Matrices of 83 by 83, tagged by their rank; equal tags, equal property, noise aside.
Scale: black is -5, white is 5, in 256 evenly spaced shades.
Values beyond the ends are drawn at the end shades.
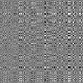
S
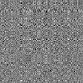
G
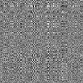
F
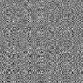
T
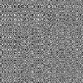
F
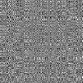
G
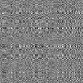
F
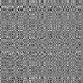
F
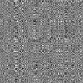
G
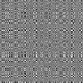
S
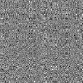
G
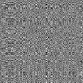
F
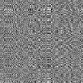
F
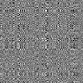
G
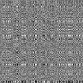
S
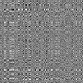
F
